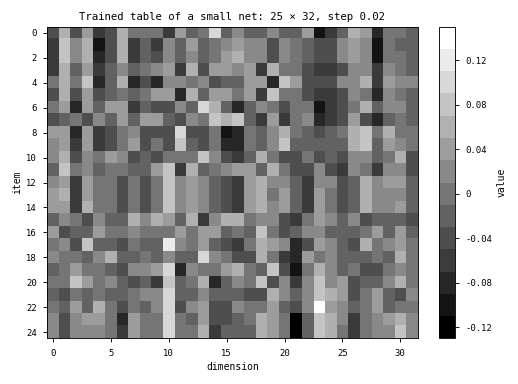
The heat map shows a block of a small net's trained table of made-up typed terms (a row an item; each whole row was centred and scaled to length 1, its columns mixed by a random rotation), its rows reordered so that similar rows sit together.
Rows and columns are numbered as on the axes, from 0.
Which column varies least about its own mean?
31
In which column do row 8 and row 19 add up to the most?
19
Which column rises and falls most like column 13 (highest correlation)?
5
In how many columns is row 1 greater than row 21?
15
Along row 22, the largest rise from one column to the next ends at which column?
23
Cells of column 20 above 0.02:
5
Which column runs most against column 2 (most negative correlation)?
27
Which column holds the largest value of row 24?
10
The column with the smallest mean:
21
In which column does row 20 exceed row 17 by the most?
2
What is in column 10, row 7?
-0.02
